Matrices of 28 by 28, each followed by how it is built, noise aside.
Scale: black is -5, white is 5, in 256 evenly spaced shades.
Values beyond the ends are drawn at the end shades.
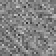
Toeplitz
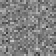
repeating rows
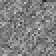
Hankel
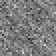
Toeplitz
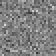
noise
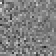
lower triangular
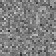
noise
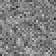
Toeplitz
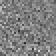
lower triangular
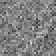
Hankel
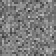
repeating rows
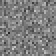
repeating rows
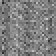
repeating rows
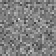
repeating columns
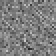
Toeplitz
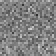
repeating columns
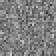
noise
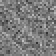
Toeplitz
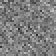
Toeplitz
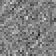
Hankel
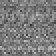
repeating columns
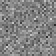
Hankel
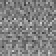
repeating columns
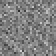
Toeplitz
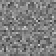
repeating columns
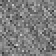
Toeplitz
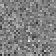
lower triangular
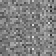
repeating rows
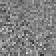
lower triangular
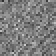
Hankel
